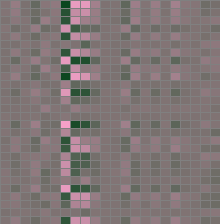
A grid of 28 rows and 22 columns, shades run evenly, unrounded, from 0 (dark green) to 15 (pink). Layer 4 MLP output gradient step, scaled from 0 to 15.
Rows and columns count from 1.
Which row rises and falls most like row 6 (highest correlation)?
27
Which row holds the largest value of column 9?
1
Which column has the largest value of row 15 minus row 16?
8
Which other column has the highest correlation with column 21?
3
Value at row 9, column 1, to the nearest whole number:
7
